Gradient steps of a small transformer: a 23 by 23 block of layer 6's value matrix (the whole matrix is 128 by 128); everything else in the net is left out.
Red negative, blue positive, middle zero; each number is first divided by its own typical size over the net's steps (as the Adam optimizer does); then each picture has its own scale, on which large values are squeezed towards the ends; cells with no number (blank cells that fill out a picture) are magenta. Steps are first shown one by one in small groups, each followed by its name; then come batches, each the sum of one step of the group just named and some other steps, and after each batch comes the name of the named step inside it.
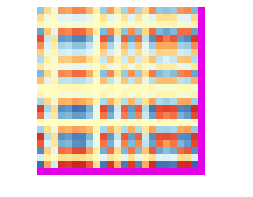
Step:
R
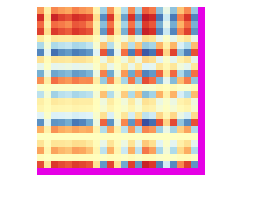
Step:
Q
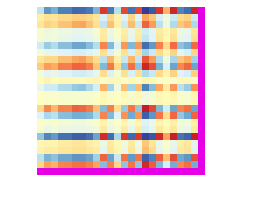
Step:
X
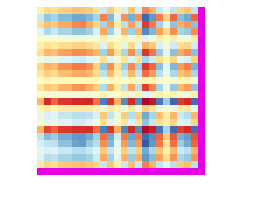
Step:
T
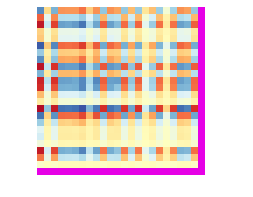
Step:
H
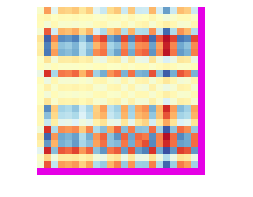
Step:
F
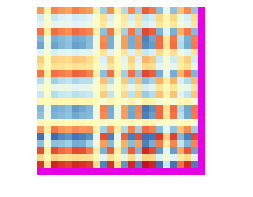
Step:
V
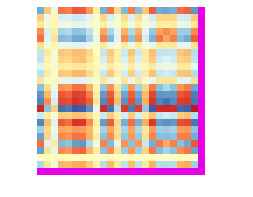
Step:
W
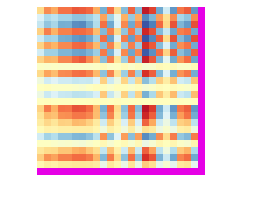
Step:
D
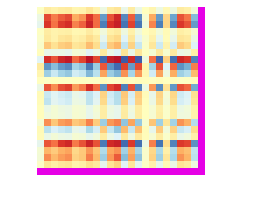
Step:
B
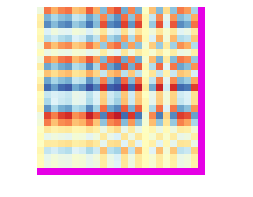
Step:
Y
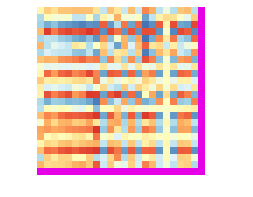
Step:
D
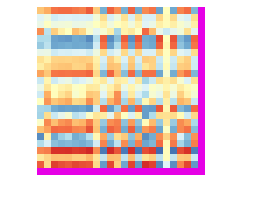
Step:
V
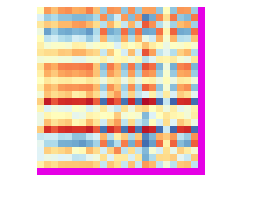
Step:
T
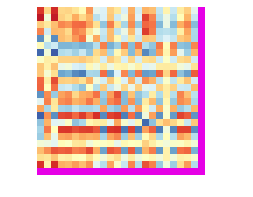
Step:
Q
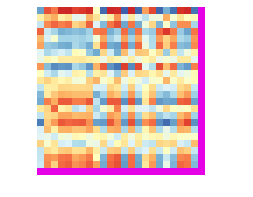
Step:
W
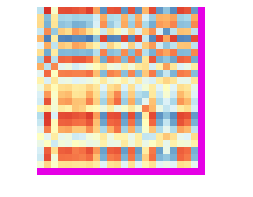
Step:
D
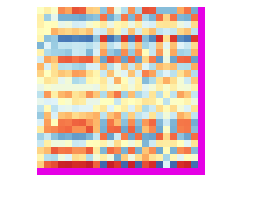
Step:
V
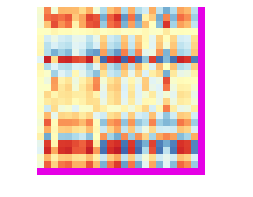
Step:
B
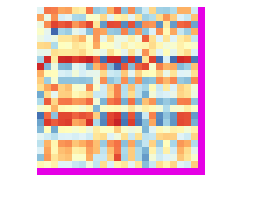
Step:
B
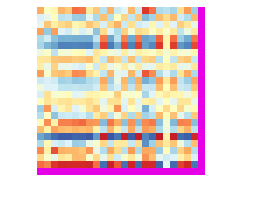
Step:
V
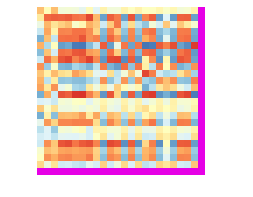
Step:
B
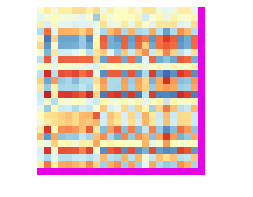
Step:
F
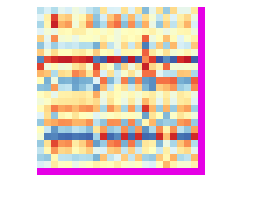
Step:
X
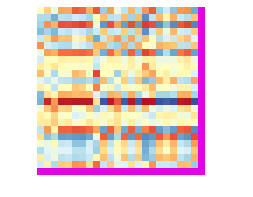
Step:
T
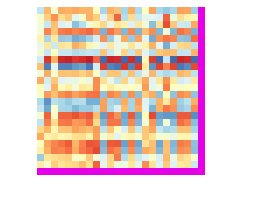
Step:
B
